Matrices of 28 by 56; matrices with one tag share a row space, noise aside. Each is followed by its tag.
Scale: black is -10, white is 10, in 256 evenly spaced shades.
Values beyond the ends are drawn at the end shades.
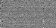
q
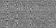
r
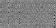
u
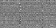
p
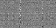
p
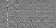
r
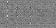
r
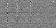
r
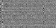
q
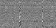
p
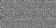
q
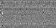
q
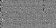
q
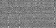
u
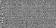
q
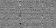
p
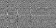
r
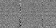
p
